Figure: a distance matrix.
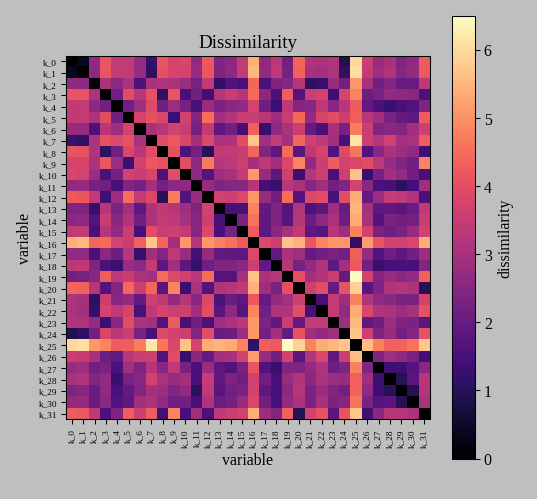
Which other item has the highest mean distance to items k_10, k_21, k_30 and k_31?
k_25
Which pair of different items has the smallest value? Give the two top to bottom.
k_0, k_1
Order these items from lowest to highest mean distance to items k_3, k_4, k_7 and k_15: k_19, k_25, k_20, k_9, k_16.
k_20, k_19, k_9, k_16, k_25
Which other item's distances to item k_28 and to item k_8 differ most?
k_12
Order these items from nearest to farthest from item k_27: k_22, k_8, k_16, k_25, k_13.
k_13, k_8, k_22, k_16, k_25
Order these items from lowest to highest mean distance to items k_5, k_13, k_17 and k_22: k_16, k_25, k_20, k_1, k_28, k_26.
k_28, k_1, k_26, k_20, k_16, k_25
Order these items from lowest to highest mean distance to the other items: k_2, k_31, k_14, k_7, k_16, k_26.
k_2, k_14, k_26, k_31, k_7, k_16
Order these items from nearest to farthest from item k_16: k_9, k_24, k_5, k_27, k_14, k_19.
k_9, k_5, k_27, k_14, k_24, k_19
